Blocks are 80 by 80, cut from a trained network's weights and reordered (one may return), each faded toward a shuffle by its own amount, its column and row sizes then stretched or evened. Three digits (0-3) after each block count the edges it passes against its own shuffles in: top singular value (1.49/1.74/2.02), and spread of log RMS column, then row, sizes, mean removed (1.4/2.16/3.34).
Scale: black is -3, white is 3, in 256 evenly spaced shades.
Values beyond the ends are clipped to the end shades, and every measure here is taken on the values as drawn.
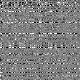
3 1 3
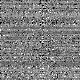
2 1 1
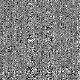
0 2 2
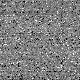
0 0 1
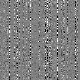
3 3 1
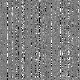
1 3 0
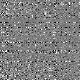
0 2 3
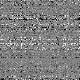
2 1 3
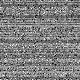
3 0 0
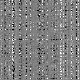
3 3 2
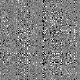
1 3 2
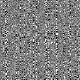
1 3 1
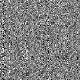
2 2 0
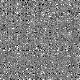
0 1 2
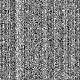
3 1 1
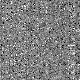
0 1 1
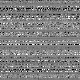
3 1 3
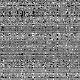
3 2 2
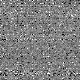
0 1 2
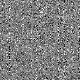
0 2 0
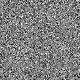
0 0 1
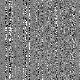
2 3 0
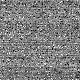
1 0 0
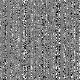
0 3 0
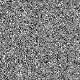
0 1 0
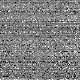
2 1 2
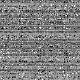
3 1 1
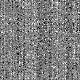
2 1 1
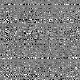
0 2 3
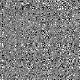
1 2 2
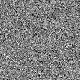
1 0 0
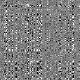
3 3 2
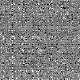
1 2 2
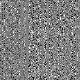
0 3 0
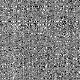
1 0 2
